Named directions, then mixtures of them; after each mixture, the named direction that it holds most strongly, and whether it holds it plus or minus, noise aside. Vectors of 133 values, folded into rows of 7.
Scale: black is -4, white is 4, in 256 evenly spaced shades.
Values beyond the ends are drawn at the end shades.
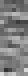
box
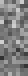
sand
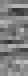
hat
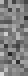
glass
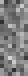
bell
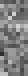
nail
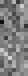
bell, plus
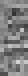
hat, plus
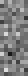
glass, plus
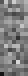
glass, minus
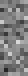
glass, minus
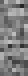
hat, minus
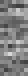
hat, minus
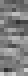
box, plus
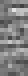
hat, minus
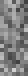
bell, minus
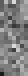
nail, minus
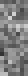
nail, plus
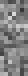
nail, plus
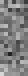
glass, plus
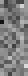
bell, plus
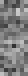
bell, plus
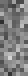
bell, plus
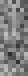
glass, plus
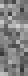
nail, plus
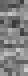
sand, minus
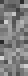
sand, minus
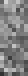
bell, minus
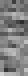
box, plus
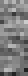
box, minus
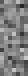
bell, minus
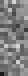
glass, minus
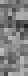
nail, minus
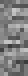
hat, minus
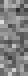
bell, minus
